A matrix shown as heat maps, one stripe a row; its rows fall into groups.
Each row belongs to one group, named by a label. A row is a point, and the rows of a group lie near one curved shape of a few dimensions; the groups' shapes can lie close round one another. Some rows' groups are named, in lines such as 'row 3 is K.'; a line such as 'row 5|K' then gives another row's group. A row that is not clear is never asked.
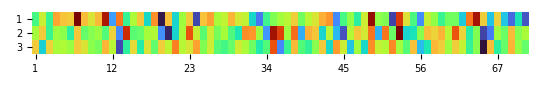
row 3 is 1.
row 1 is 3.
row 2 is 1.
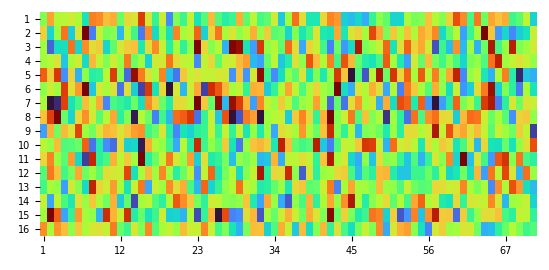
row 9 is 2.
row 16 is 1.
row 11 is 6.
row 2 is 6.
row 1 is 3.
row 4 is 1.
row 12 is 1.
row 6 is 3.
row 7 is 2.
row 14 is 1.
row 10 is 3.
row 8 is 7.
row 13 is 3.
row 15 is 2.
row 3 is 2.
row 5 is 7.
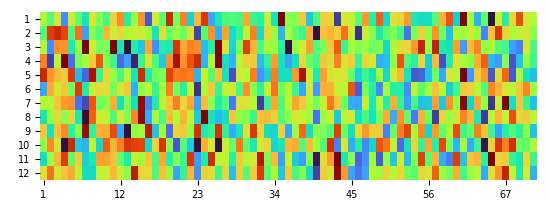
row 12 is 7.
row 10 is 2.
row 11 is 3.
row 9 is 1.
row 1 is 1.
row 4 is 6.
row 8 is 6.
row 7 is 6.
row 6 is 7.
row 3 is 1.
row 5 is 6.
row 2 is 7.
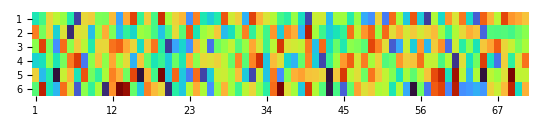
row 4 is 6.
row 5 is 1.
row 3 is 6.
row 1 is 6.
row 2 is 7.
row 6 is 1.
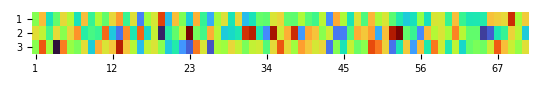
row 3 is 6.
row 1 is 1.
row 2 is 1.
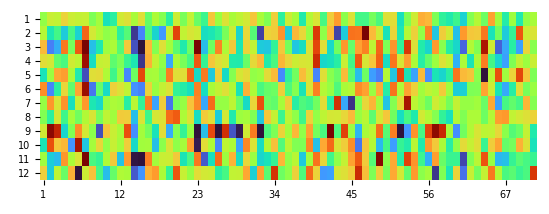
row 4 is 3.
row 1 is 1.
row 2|7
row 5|6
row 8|1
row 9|2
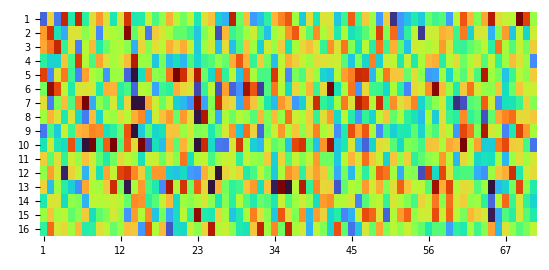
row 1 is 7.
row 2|6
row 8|6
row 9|7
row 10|3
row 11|3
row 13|1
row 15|1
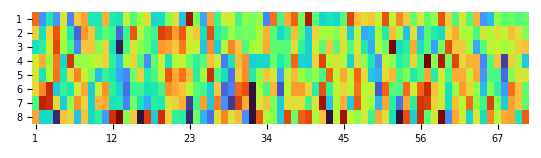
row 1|7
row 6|7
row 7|7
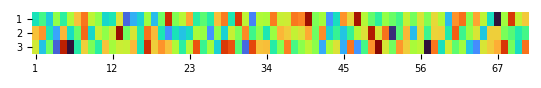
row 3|2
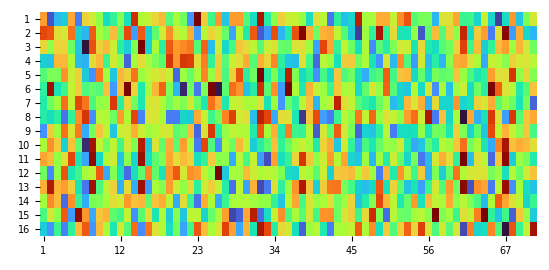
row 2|6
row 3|6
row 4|6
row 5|7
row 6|1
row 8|6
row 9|7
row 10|6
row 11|6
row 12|6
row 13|6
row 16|6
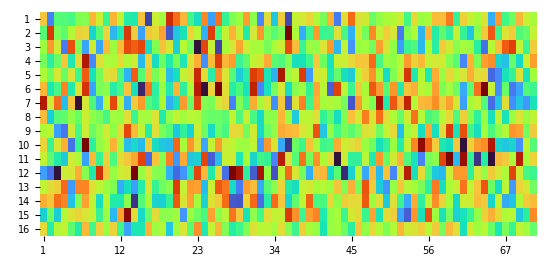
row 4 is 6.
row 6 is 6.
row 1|1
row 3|6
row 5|1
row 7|7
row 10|1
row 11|1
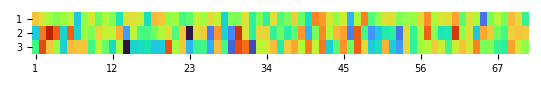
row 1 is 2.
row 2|7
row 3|7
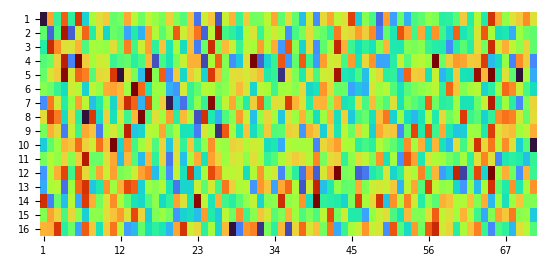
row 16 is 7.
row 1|7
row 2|6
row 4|2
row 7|1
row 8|6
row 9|2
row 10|3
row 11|3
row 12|3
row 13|6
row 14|7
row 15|2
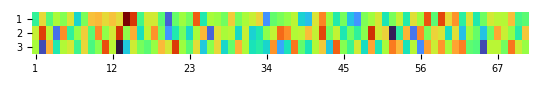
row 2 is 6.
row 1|2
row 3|1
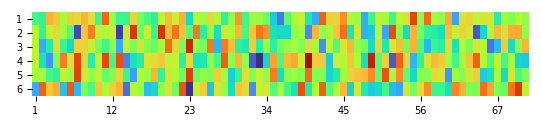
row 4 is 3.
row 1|1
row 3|2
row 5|3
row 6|7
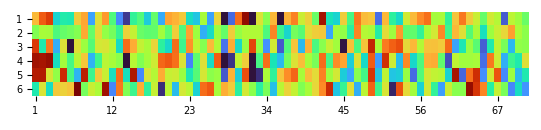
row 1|7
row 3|7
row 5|6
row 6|3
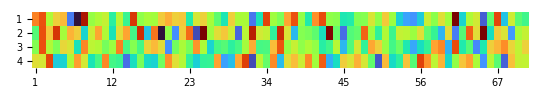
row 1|6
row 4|7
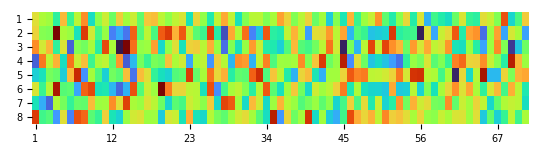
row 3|7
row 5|6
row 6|6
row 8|7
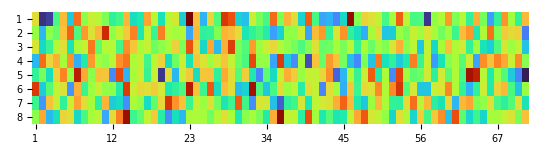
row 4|7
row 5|3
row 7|1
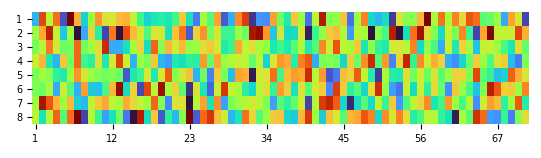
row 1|2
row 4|6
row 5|7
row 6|1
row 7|7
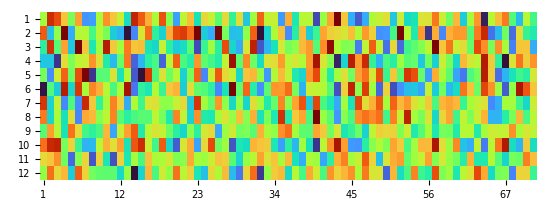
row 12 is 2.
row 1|7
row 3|2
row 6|7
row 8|7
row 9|1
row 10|7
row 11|3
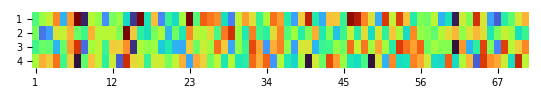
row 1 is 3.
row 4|3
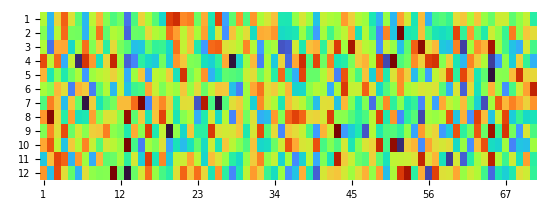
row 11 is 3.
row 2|6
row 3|1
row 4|7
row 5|1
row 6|3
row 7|6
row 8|6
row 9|3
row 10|6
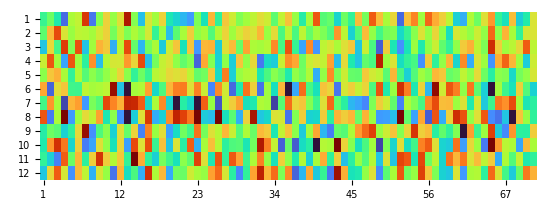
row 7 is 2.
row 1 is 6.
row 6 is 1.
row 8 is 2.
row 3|7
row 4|6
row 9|6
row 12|3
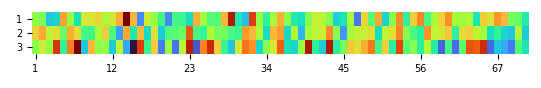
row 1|2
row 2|1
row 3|3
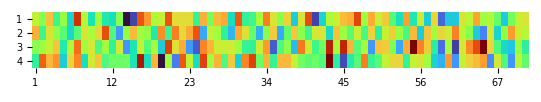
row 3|1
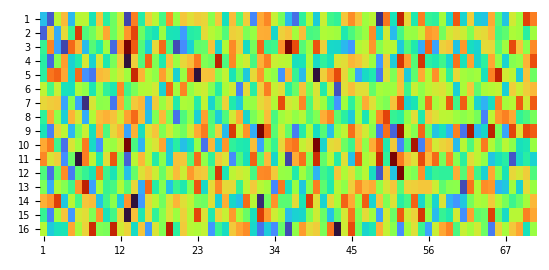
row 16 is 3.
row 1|6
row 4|6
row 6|3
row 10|6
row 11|7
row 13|6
